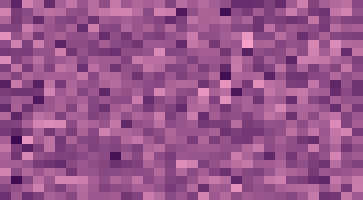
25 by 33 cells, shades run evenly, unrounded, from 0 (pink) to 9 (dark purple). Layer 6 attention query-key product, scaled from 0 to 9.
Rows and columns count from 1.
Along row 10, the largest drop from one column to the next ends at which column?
22
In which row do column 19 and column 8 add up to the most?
9
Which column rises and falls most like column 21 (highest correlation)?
25
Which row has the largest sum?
3
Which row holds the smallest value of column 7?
23
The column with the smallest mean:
31
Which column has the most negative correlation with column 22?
19
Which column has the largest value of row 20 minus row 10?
11
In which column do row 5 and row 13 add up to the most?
4
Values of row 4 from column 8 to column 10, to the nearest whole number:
7 2 5
